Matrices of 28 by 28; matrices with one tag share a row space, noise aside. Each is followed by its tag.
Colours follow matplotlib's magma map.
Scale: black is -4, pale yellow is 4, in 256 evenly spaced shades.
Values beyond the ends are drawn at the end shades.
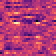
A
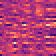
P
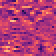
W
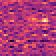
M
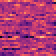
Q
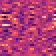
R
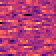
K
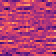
Q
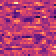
A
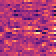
A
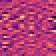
R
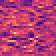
W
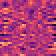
R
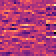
Q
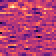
K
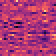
M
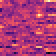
P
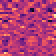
R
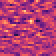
W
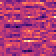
A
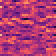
Q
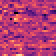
M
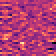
R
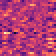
R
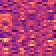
R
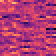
Q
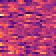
K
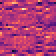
P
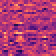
M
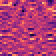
R
